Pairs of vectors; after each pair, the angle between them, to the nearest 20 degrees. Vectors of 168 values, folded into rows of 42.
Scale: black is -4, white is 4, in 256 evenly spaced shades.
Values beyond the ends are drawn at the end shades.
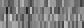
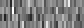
100 degrees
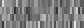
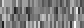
20 degrees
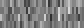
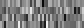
100 degrees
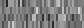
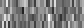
120 degrees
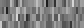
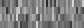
40 degrees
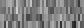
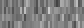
80 degrees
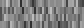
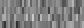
80 degrees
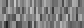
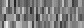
160 degrees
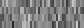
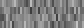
40 degrees
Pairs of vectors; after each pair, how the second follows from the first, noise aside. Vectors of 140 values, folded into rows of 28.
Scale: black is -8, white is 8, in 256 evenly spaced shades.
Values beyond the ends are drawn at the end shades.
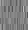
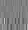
reversed, partly zeroed.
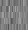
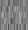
copied.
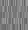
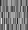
wrapped around, negated, scaled up.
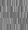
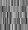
wrapped around, negated, scaled up.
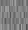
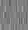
reversed, negated, partly zeroed.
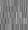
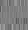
negated, partly zeroed.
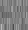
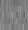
wrapped around, shrunk.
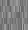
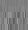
reversed, negated, partly zeroed.
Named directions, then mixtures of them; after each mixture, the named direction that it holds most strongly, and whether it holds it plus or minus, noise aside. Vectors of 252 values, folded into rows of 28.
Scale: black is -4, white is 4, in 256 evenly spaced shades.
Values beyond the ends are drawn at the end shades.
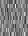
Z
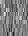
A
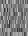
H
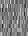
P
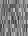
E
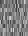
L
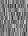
Z, minus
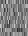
H, plus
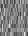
H, minus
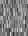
H, minus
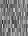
E, plus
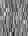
A, plus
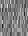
P, plus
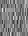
P, minus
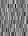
Z, minus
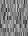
L, minus
